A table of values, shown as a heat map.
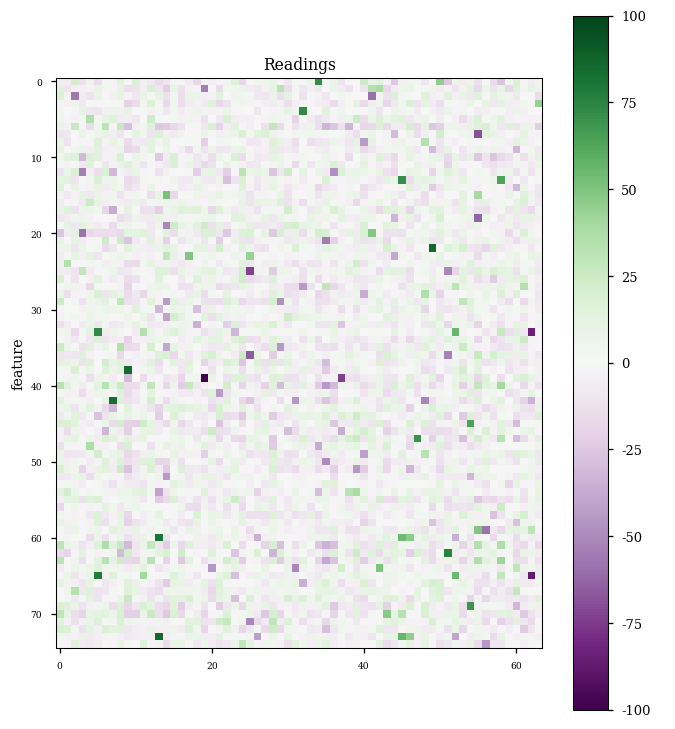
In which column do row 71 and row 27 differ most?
25
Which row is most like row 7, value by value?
18
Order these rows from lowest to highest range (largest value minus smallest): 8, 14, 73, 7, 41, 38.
14, 41, 8, 7, 38, 73
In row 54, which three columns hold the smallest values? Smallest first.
13, 34, 26
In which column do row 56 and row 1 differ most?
19
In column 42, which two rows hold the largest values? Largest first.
64, 1
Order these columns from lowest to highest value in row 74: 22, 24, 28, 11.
22, 28, 11, 24
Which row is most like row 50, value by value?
21
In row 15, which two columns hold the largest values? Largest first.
14, 55
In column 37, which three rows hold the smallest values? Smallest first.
39, 46, 32
